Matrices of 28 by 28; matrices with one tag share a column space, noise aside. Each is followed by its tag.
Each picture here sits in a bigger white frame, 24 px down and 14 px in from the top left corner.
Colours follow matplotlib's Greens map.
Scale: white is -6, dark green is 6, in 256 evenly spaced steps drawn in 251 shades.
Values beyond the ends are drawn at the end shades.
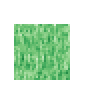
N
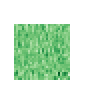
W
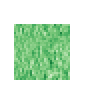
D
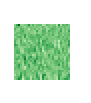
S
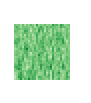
N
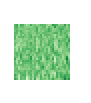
S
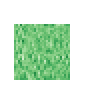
S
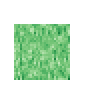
D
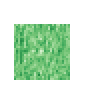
W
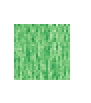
N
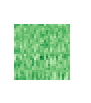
S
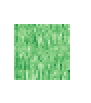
N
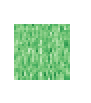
W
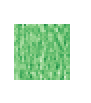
N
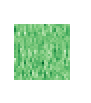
D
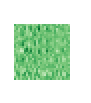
W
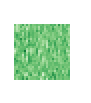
W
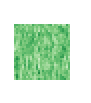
N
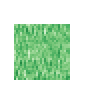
D
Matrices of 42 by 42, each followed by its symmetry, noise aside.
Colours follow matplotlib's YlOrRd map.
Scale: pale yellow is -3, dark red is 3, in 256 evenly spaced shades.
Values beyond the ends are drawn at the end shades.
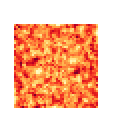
same after a half turn.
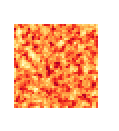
no symmetry.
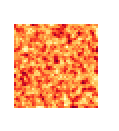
no symmetry.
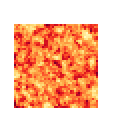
symmetric across the other diagonal.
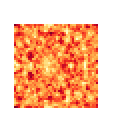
mirrored top to bottom.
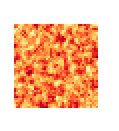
symmetric.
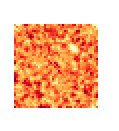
symmetric across the other diagonal.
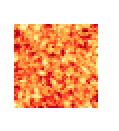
antisymmetric.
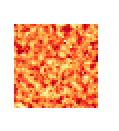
no symmetry.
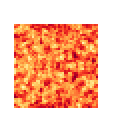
mirrored top to bottom.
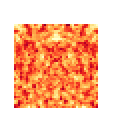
mirrored left to right.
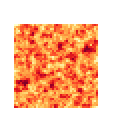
same after a half turn.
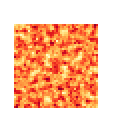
same after a half turn.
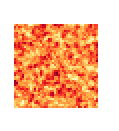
no symmetry.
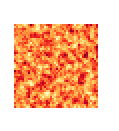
no symmetry.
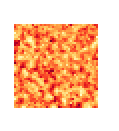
symmetric across the other diagonal.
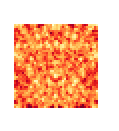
mirrored left to right.
